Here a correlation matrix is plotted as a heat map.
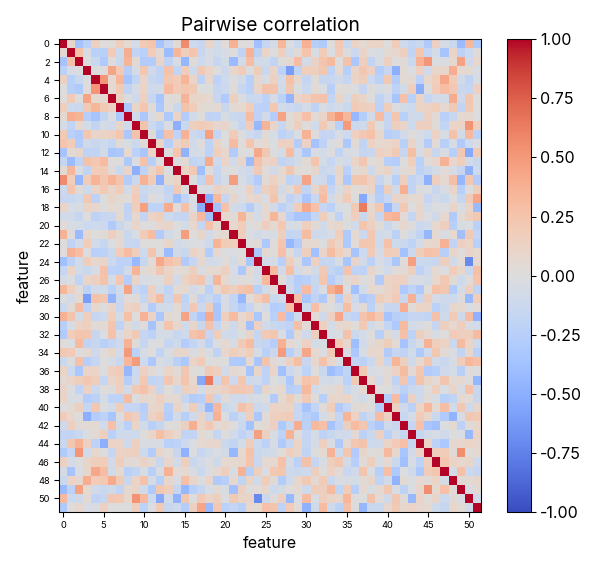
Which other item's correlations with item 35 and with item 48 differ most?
41
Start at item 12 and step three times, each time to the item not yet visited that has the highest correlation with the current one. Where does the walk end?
28
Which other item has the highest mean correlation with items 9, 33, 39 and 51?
35
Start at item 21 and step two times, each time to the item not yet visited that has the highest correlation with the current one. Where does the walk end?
0
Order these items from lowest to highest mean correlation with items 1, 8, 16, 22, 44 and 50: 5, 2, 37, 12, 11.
5, 12, 11, 37, 2
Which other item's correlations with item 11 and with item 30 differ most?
18
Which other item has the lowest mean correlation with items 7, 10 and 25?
8
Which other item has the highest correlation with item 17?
51
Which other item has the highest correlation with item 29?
42
